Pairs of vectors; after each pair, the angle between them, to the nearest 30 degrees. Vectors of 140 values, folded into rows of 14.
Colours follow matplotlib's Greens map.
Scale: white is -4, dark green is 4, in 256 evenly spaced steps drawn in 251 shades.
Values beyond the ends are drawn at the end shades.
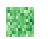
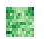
120 degrees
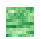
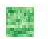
150 degrees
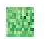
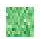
90 degrees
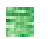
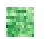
150 degrees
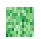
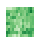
60 degrees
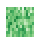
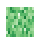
90 degrees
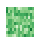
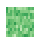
30 degrees
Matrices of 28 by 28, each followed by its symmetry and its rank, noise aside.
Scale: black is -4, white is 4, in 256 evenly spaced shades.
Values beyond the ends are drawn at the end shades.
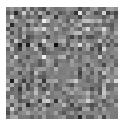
antisymmetric, rank six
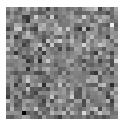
antisymmetric, rank eight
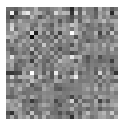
symmetric, rank four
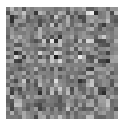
no symmetry, rank four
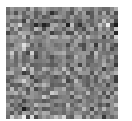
antisymmetric, rank four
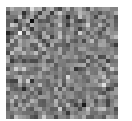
antisymmetric, rank eight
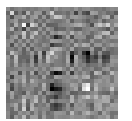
symmetric, rank four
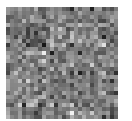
no symmetry, rank six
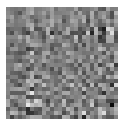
antisymmetric, rank four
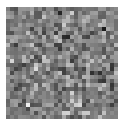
antisymmetric, rank eight
